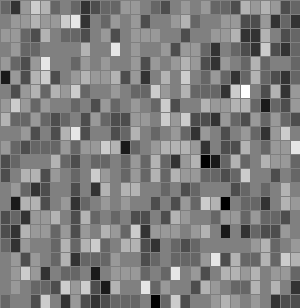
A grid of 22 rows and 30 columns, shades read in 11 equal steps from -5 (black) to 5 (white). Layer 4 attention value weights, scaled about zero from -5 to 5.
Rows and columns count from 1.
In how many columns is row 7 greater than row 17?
15
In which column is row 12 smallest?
21
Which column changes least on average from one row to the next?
14
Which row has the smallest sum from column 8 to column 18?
22
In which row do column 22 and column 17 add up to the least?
12
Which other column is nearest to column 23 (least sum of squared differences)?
2
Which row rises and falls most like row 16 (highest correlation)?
5
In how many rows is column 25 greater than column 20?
8
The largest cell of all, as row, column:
7, 25
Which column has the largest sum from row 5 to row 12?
19
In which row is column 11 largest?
11
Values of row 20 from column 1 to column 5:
0 1 3 1 -3
